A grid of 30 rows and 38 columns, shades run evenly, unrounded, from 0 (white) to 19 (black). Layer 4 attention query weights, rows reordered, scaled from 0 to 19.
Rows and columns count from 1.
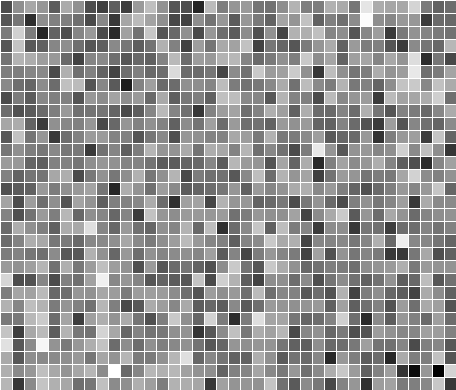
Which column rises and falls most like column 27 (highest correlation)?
13
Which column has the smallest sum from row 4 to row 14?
35
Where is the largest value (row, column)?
29, 37
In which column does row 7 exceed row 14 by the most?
11
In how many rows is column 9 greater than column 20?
14
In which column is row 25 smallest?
22
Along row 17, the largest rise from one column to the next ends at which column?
30
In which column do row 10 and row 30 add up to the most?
31
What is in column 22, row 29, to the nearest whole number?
7
